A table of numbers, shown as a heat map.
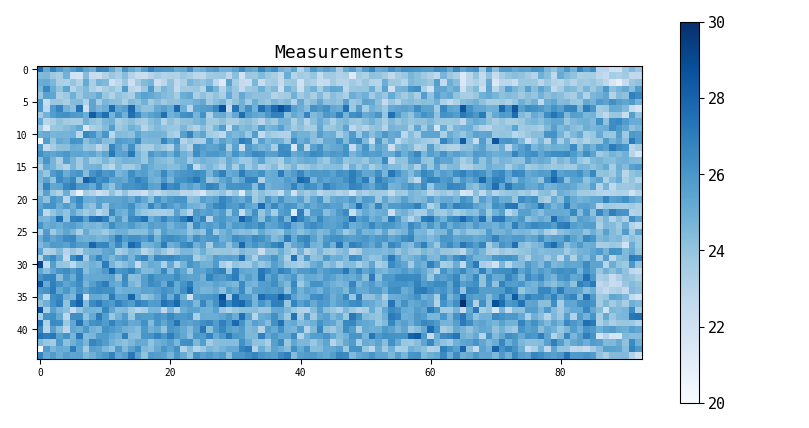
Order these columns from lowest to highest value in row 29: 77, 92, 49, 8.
77, 8, 49, 92
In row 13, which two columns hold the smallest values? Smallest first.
92, 91
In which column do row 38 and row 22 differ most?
39
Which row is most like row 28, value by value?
8
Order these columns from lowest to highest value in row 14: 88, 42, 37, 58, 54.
54, 37, 88, 42, 58
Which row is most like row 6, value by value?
35
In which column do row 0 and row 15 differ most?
0
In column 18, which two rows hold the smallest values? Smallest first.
2, 19
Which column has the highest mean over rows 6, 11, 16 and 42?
65
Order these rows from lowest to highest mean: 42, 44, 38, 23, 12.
12, 42, 38, 44, 23
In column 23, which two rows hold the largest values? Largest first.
23, 34
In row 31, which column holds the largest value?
11
